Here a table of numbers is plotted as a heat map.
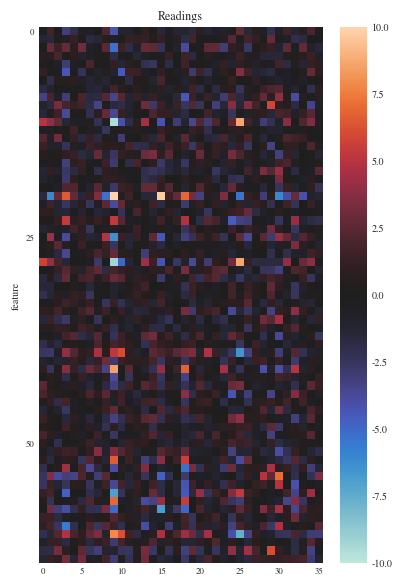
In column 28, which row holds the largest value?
54
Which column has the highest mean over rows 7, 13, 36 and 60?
30
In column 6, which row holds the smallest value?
53
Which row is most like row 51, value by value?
29
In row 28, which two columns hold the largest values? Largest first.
25, 0
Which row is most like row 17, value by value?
35
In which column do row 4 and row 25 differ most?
9
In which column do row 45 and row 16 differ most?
3
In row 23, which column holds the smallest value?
24
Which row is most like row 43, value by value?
47
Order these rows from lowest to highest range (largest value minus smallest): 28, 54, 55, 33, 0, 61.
33, 0, 55, 54, 61, 28
